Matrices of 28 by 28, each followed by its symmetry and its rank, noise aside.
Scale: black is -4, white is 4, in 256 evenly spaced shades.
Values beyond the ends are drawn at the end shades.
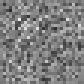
symmetric, rank six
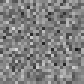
no symmetry, rank eight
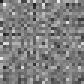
symmetric, rank eight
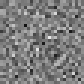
symmetric, rank eight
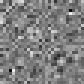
symmetric, rank eight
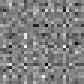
antisymmetric, rank four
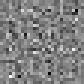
antisymmetric, rank six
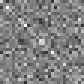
symmetric, rank six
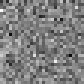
no symmetry, rank eight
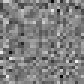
antisymmetric, rank six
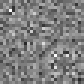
symmetric, rank eight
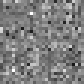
no symmetry, rank eight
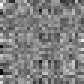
no symmetry, rank four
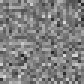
no symmetry, rank eight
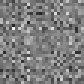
no symmetry, rank six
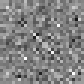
symmetric, rank eight
